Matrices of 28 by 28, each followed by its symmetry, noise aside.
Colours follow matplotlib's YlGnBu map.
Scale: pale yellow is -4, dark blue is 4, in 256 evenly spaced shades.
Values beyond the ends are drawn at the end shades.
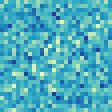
same after a half turn.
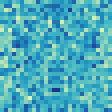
mirrored left to right.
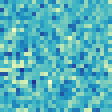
no symmetry.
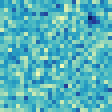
symmetric across the other diagonal.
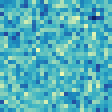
symmetric across the other diagonal.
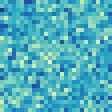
symmetric.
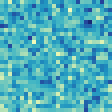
symmetric across the other diagonal.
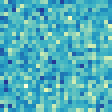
no symmetry.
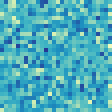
no symmetry.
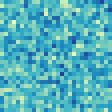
symmetric across the other diagonal.
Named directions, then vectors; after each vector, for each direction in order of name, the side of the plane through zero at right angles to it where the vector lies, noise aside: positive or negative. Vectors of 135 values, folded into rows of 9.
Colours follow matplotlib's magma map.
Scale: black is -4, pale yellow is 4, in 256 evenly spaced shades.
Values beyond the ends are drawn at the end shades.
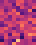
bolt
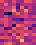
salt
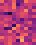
negative, positive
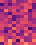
negative, positive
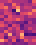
negative, negative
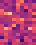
positive, negative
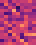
positive, positive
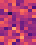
negative, positive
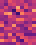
negative, negative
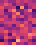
positive, positive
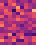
negative, negative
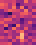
negative, positive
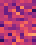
positive, positive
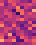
negative, negative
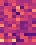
negative, negative
